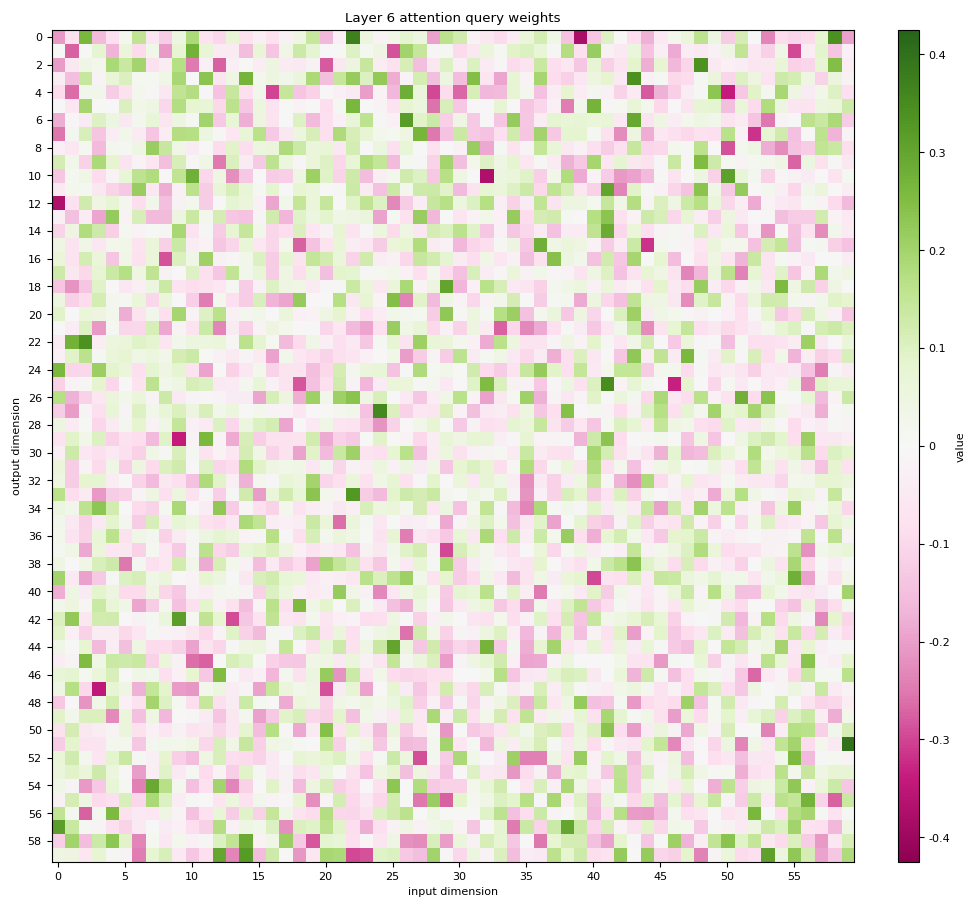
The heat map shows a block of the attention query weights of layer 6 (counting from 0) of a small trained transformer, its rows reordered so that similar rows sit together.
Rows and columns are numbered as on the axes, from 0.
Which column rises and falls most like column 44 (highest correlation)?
12
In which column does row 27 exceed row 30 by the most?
24
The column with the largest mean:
9
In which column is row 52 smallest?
27
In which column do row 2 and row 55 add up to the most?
48
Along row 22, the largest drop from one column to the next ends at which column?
3
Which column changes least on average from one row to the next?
45
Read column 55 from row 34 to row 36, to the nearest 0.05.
0.2 -0.05 0
